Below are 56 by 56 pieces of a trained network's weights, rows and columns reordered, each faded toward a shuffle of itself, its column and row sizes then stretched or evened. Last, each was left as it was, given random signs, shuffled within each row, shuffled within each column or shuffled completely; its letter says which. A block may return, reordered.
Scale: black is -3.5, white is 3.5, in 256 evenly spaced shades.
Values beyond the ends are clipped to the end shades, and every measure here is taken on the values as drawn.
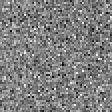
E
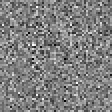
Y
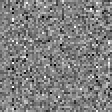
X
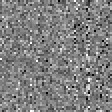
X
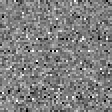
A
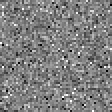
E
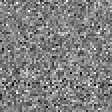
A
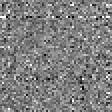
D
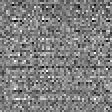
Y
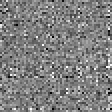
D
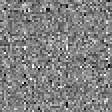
D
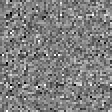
D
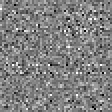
D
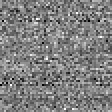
A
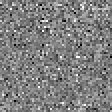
A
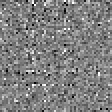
D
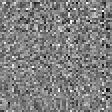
Y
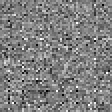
Y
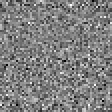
A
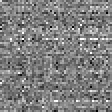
Y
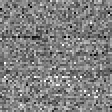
A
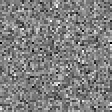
X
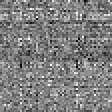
Y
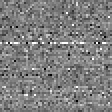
A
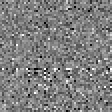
D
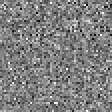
A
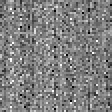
X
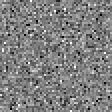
E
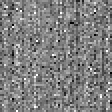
X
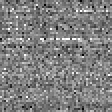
A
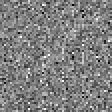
X
